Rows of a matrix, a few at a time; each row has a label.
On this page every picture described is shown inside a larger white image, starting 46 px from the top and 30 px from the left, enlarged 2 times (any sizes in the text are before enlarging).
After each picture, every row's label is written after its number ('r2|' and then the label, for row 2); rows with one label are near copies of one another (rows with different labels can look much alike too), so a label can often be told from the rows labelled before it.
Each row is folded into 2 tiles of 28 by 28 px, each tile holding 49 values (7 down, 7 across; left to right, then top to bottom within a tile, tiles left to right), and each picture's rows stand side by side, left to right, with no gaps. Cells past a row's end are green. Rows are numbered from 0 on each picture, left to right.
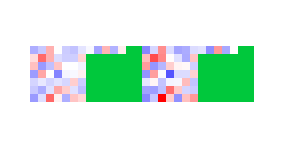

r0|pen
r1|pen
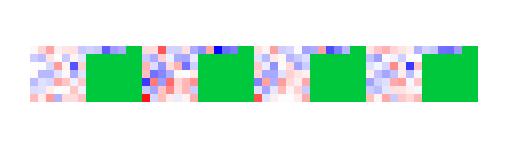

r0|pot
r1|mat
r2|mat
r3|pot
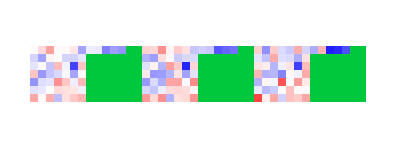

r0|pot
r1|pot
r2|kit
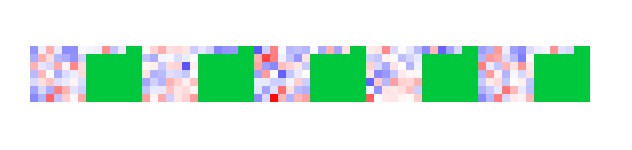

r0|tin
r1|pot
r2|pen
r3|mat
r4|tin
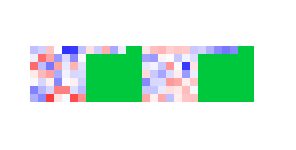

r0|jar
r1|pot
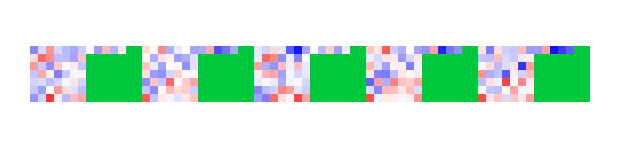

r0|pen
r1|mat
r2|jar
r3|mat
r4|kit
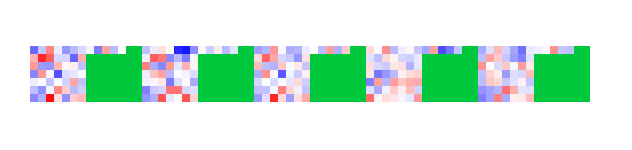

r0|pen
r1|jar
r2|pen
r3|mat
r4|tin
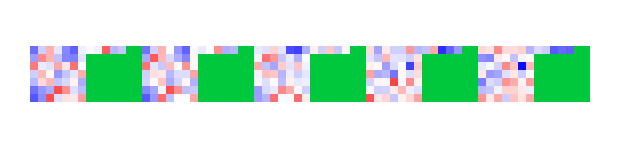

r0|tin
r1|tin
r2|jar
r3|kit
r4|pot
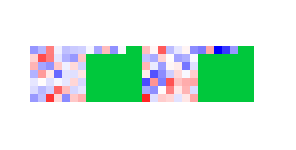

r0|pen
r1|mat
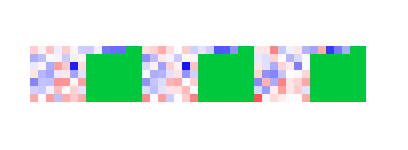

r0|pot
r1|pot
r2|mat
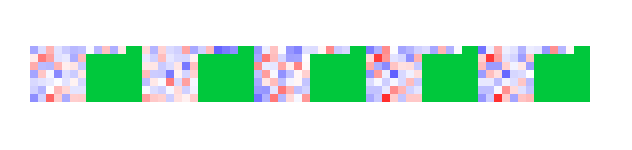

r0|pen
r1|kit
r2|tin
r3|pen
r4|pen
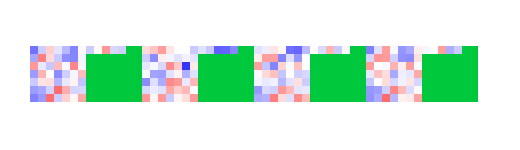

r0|tin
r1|pot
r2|jar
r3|tin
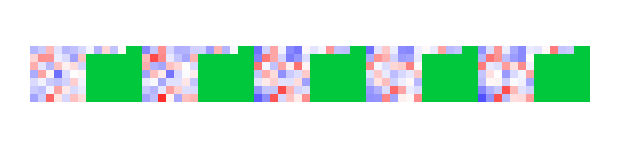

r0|pen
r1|pen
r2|tin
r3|tin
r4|tin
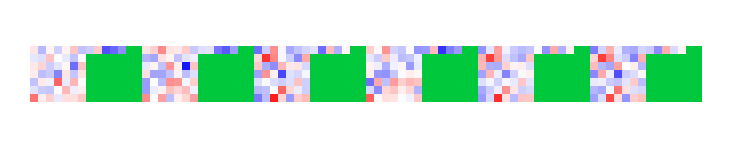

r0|kit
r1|pot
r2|pen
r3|mat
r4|pen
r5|pen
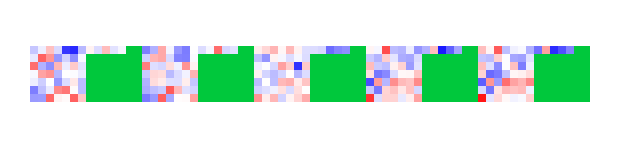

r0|jar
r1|tin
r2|pot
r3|mat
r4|mat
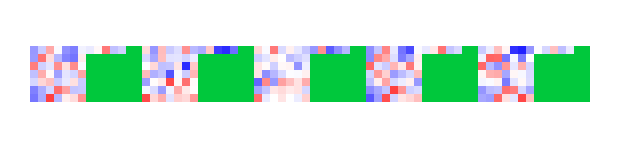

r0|tin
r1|kit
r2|mat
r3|tin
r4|jar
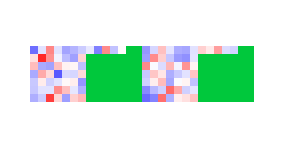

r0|pen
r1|tin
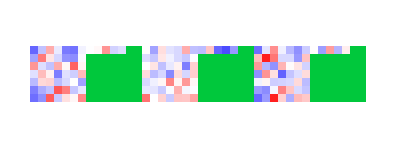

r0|tin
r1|kit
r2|pen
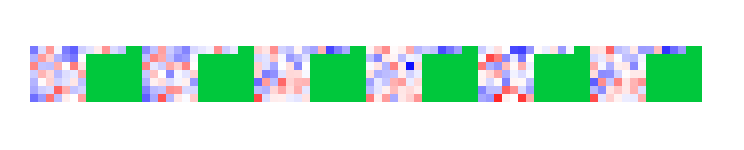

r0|tin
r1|tin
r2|mat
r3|pot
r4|jar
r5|mat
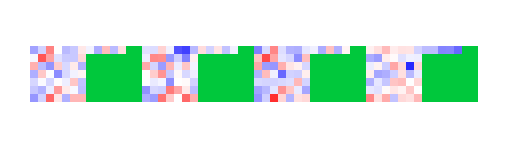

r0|pen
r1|jar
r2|pen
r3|pot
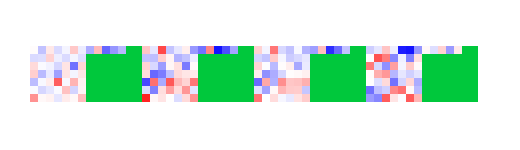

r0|kit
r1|mat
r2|mat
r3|jar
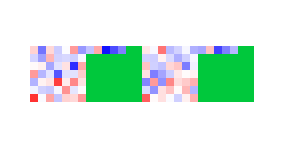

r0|kit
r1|mat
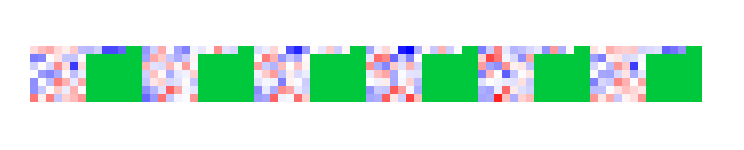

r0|pot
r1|tin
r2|jar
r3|jar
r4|pen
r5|pot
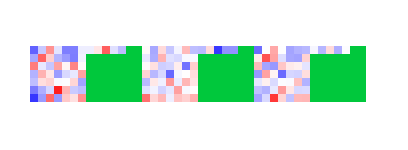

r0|tin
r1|kit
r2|pen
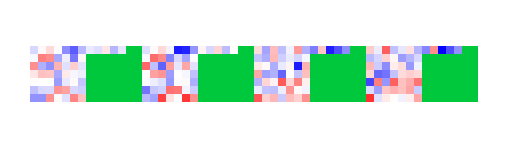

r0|jar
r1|jar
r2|kit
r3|mat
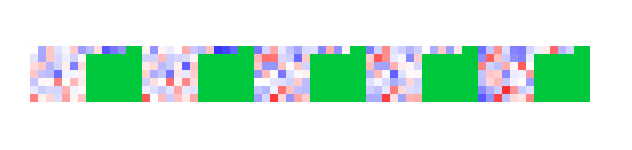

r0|kit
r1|kit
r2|pen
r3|pen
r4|tin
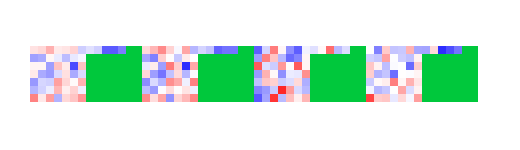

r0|pot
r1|pot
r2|tin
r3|kit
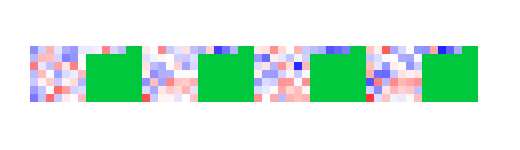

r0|tin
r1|mat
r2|pot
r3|mat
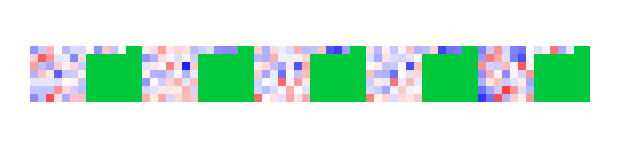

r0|pen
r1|pot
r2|kit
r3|kit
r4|tin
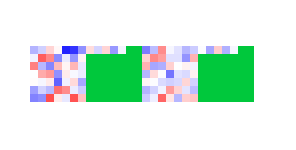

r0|jar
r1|pen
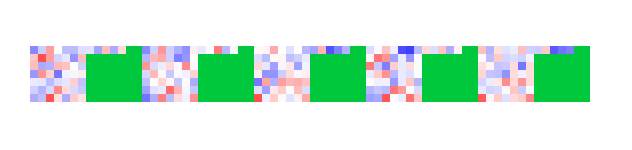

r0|pen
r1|tin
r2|mat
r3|jar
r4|kit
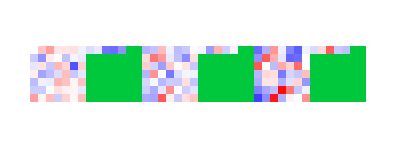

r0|pot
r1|pen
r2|tin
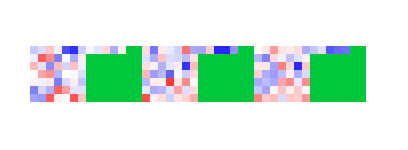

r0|jar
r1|kit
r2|pot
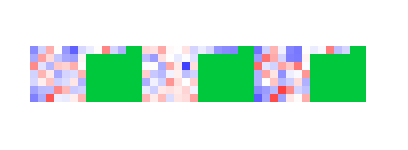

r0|tin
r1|pot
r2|tin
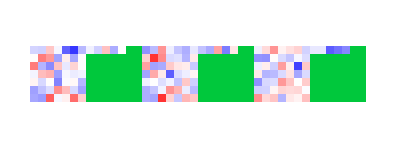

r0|jar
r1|pen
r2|pot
